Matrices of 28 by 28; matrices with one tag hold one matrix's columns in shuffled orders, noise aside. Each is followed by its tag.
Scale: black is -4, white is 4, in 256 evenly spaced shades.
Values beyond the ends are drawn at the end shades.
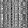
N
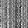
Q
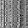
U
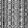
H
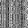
N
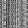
H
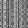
H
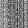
H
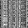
U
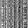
Q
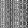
H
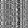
H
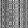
H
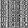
U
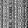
Q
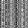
H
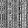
N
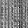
Q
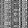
H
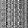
H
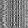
U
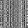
U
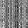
Q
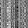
Q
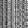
H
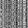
H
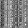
U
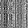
N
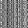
H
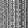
H
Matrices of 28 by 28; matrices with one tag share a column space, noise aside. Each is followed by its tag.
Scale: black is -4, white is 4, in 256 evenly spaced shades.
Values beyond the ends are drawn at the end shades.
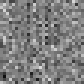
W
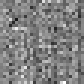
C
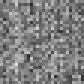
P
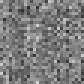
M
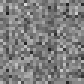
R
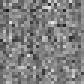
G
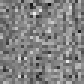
R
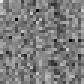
P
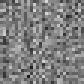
C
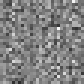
C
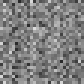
C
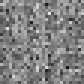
P
